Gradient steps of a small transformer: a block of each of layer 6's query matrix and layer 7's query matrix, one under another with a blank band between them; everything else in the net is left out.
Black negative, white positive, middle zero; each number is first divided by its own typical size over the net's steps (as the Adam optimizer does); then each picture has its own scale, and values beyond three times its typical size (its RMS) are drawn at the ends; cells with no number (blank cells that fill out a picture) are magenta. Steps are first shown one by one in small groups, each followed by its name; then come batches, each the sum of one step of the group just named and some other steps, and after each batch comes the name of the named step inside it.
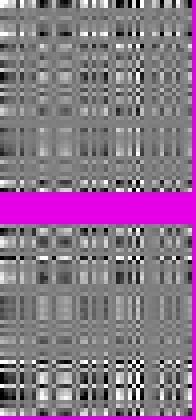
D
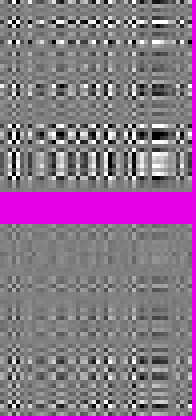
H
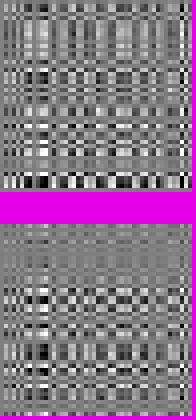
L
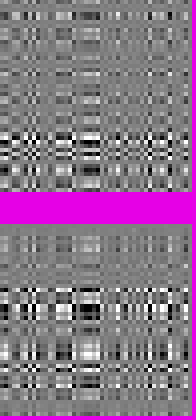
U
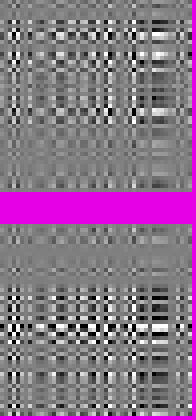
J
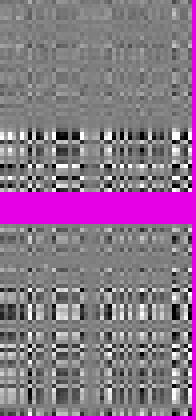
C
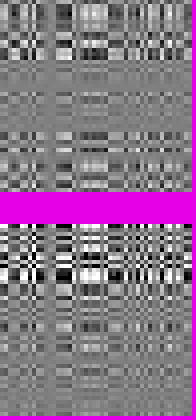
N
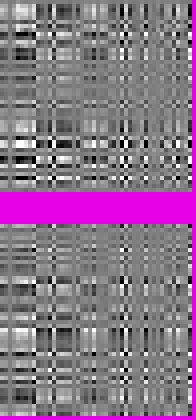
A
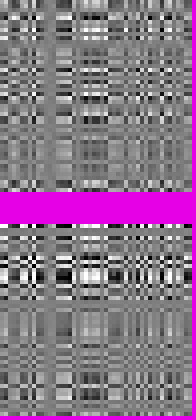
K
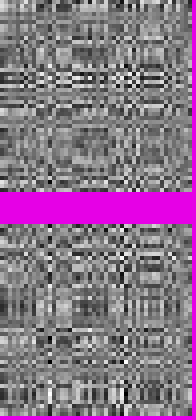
D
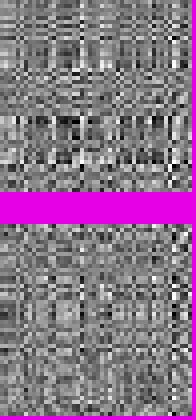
C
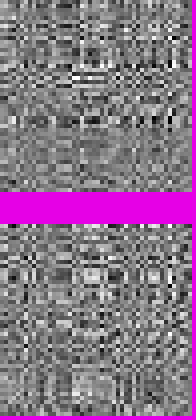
K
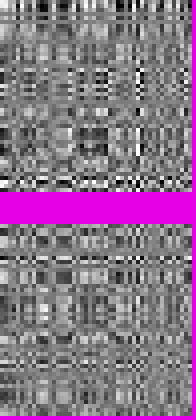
D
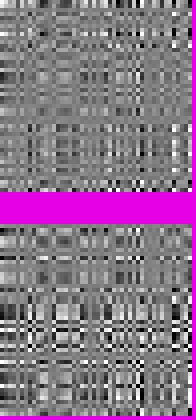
D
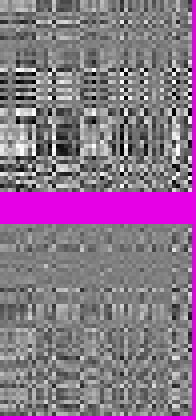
C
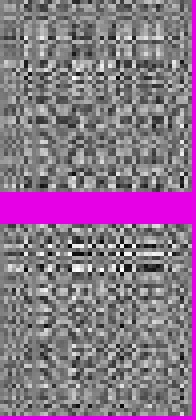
L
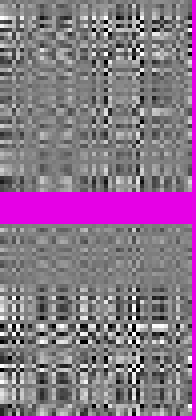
J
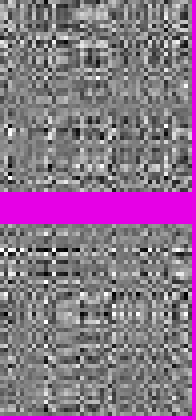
C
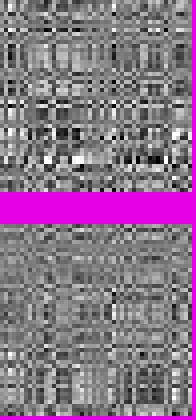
C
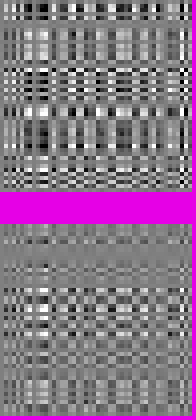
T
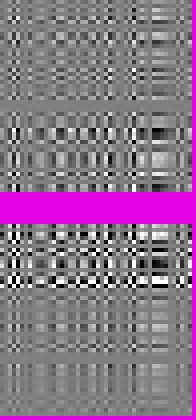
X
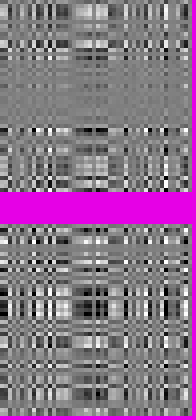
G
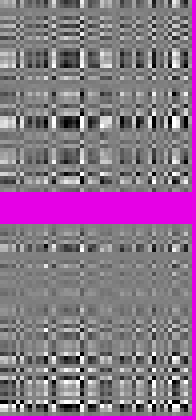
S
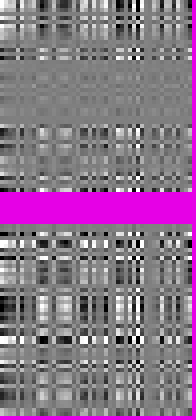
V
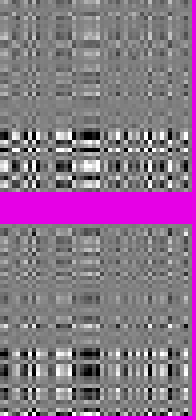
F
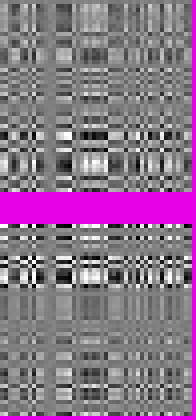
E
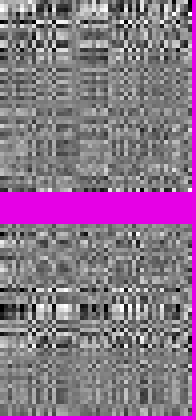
V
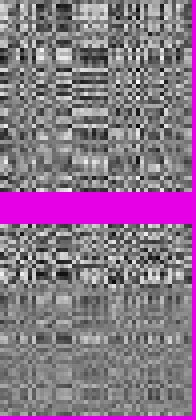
E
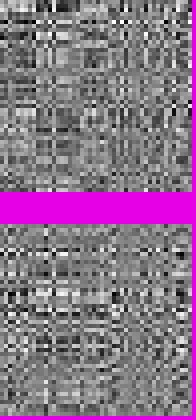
S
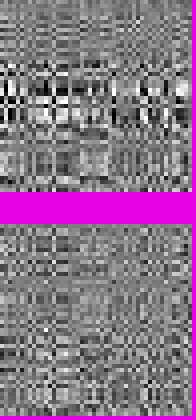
S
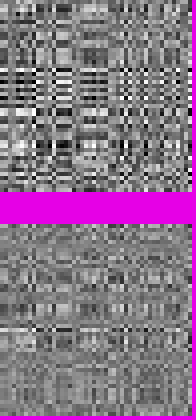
E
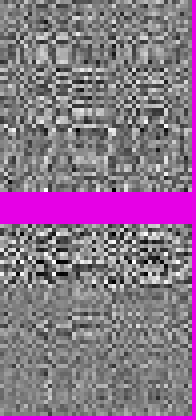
X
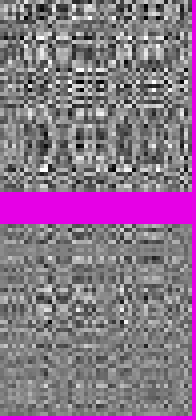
T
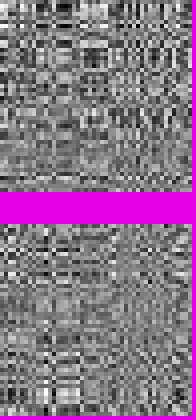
S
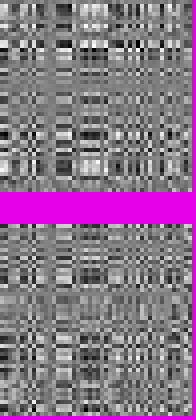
F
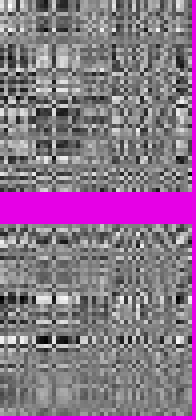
V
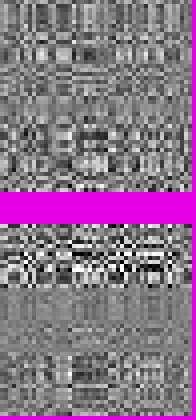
E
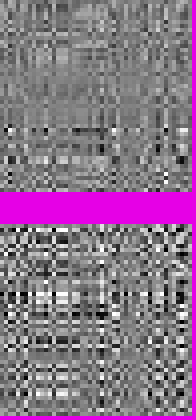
G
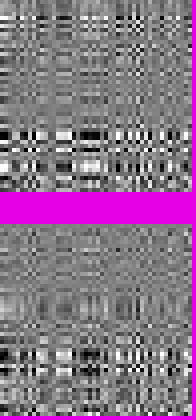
F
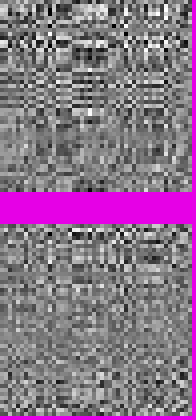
S
